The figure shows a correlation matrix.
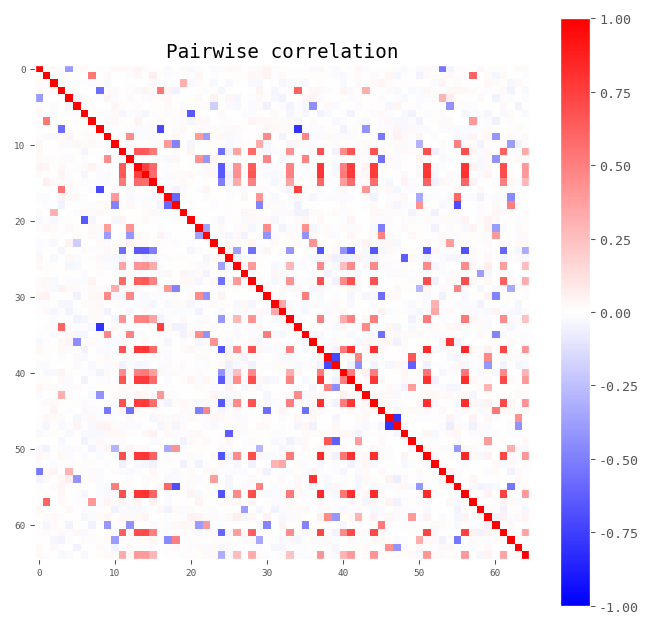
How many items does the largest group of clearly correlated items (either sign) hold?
16
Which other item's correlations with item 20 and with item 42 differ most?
6
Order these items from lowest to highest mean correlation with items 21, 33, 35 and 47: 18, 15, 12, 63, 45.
45, 63, 18, 15, 12
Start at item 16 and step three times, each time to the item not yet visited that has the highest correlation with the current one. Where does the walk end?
43
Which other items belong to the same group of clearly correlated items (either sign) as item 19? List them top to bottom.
2
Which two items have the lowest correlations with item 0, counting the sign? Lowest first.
53, 4
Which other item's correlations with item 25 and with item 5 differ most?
48
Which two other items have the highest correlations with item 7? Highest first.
1, 57
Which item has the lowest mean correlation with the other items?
24
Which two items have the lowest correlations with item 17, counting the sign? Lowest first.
18, 62
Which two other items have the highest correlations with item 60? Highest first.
45, 22
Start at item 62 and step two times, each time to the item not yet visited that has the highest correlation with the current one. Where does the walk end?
50
